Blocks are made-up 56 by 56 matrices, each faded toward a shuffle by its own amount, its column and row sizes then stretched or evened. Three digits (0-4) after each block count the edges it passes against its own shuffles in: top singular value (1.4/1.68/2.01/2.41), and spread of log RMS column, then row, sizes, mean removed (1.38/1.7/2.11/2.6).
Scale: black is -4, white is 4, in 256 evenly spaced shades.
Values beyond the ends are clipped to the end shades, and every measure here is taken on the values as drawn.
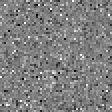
0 0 2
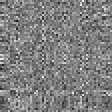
3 3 1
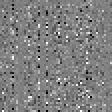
0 4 1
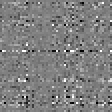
3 4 4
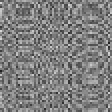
4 4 1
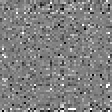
3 2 3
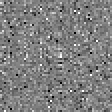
1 2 0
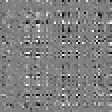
4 4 4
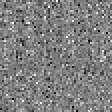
2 0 0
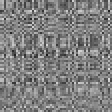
4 2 4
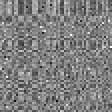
4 0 1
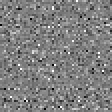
2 1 3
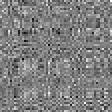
4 1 2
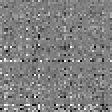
2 3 4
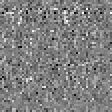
2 1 3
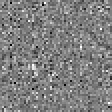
1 3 0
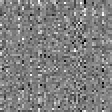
2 4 0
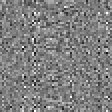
3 3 2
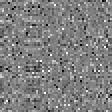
3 0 1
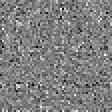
1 1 2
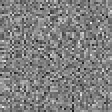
3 1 0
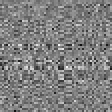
4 1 4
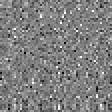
3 2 0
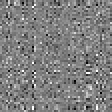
4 4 1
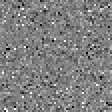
0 0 1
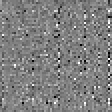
3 3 1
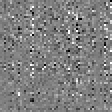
1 4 3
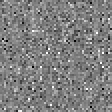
2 1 1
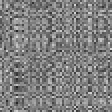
4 4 2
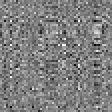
4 3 3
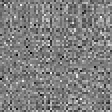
4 1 1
